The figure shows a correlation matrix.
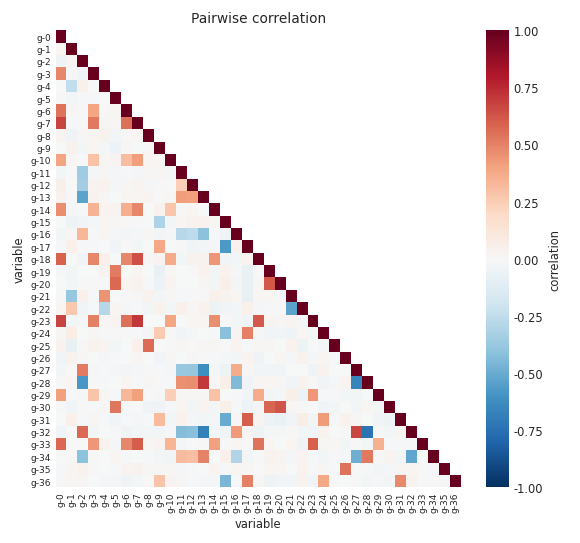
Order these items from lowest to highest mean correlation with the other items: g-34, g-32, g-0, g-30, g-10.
g-32, g-34, g-30, g-10, g-0
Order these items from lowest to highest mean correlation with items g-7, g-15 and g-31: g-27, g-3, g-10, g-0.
g-27, g-10, g-3, g-0
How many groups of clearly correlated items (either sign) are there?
7
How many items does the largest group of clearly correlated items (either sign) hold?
10
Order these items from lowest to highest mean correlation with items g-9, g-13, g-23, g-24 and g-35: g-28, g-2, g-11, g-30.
g-2, g-30, g-11, g-28
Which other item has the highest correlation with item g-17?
g-31
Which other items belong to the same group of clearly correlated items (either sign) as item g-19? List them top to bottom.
g-5, g-20, g-30
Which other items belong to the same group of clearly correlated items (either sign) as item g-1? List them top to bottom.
g-4, g-21, g-22
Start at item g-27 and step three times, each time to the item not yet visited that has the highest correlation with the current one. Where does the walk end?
g-16
